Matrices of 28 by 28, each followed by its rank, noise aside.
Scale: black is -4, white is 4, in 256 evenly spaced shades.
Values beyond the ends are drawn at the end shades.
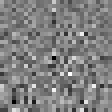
four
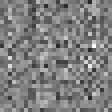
five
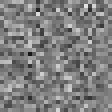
six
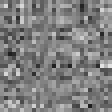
four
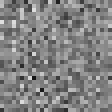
six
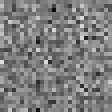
seven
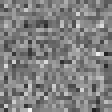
six
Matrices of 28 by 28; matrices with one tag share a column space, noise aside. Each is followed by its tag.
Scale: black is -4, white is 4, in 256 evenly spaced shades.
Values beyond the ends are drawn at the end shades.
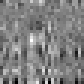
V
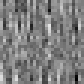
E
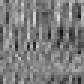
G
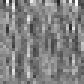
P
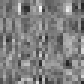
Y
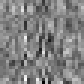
Y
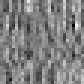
E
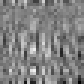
V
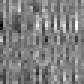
E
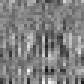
V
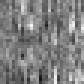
E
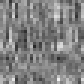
G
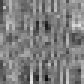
E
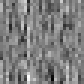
E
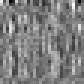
P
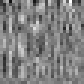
P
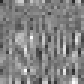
V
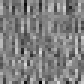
Y
